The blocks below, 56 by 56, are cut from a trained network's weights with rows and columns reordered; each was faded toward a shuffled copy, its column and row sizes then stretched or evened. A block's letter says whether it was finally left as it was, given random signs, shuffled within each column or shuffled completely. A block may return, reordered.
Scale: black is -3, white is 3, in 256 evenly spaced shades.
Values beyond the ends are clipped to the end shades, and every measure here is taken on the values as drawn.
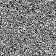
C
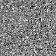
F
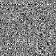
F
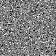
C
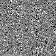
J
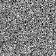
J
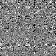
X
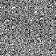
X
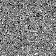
C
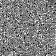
C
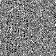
J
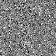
J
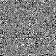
X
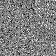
C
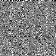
F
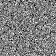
C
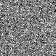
C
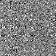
F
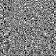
X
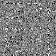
F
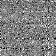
X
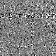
F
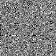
F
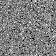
C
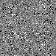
F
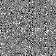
F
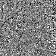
J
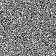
C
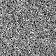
C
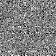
F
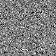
F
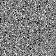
J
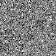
J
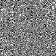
X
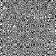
X
